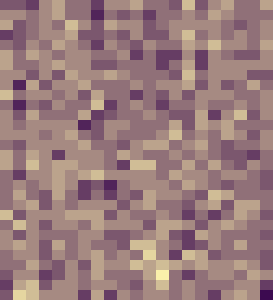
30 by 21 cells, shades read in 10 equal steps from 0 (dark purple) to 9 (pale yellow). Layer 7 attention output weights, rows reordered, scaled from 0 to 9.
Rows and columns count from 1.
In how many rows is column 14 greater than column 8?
12
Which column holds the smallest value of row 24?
15
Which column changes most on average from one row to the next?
2
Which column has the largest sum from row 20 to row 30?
13
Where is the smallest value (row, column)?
30, 21
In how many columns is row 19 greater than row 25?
5
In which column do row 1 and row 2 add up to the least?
8
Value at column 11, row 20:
3
